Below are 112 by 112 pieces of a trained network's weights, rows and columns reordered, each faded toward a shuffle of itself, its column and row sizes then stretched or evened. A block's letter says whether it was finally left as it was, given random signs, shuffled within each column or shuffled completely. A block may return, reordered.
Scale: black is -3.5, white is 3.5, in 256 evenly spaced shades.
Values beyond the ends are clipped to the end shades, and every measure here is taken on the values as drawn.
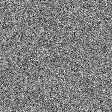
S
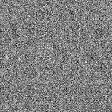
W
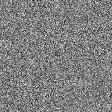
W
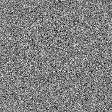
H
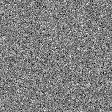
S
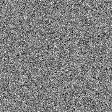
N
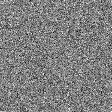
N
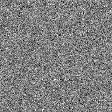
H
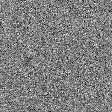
H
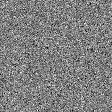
S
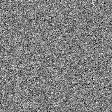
N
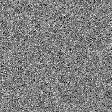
W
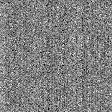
W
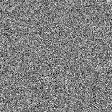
W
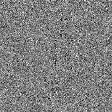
W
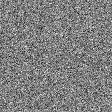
S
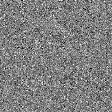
W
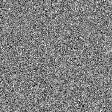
H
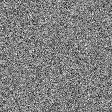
S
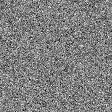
S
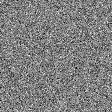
S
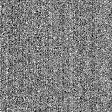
W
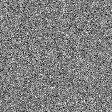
N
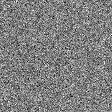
N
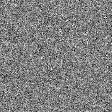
N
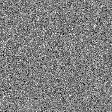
H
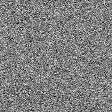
N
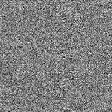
W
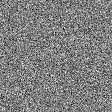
S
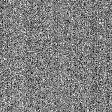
N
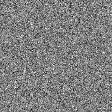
H
